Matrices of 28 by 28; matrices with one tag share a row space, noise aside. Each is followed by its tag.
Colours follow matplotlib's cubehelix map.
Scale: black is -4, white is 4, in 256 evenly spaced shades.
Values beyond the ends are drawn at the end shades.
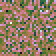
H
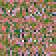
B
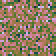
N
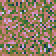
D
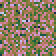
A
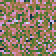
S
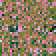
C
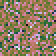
A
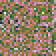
A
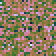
S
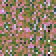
H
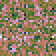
C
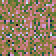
B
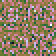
D
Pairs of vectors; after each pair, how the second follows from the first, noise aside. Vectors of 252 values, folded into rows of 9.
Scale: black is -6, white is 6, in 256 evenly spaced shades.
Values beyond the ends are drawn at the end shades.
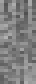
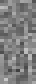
wrapped around.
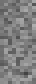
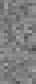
wrapped around, shrunk.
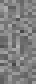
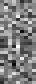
scaled up.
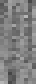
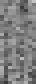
reversed.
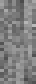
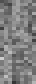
reversed.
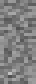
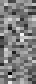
negated, scaled up.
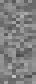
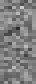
reversed.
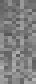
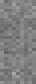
wrapped around, shrunk.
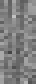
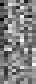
wrapped around, scaled up.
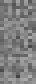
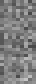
copied.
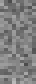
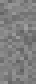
wrapped around, shrunk.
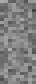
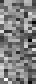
wrapped around, scaled up.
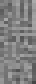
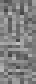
wrapped around.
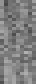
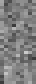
copied.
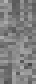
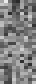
scaled up.
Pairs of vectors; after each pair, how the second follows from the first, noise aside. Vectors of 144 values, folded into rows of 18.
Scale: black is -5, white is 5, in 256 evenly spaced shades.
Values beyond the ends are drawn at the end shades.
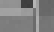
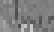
reversed, negated, partly zeroed.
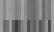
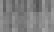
reversed, shrunk.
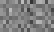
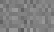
reversed, shrunk.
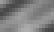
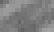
negated, shrunk.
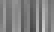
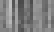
reversed.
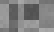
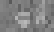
reversed, negated, partly zeroed.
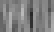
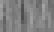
reversed, shrunk.
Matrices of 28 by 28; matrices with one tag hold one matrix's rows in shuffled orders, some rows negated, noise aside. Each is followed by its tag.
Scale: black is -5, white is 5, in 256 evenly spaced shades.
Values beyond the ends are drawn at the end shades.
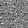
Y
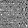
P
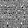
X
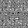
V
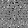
V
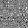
P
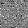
Y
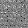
X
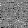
Y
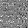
P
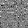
Y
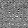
V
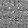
V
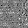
P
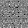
V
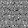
V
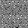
V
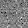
X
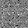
V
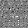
V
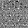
V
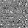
P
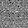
V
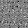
V
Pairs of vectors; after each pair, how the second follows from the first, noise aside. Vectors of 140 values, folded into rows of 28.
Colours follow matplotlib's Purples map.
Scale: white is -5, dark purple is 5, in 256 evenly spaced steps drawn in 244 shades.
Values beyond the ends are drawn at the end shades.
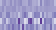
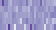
wrapped around, partly zeroed.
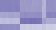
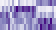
reversed, scaled up.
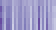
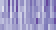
reversed.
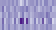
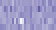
negated, partly zeroed.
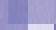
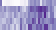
reversed, scaled up.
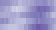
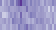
wrapped around, partly zeroed.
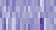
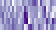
wrapped around, scaled up.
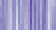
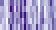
reversed, scaled up.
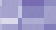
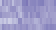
shrunk.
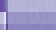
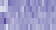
negated, partly zeroed.
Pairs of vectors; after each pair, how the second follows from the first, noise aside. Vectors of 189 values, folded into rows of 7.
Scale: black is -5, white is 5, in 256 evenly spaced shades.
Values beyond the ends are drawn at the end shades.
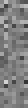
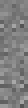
reversed, negated, shrunk.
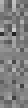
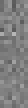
negated, shrunk.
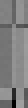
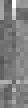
reversed, negated.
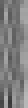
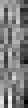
negated, scaled up.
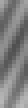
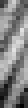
negated, scaled up.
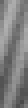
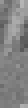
wrapped around, partly zeroed.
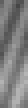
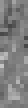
wrapped around, negated, partly zeroed.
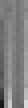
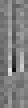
wrapped around.
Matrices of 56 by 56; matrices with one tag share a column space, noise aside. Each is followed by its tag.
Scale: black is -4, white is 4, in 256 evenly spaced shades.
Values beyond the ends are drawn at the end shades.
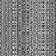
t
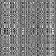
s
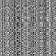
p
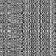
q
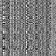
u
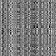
s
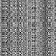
p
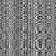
u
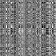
s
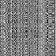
q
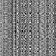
q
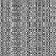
p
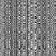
u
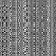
p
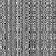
u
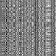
p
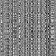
q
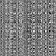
q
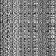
q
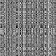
s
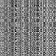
p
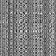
q
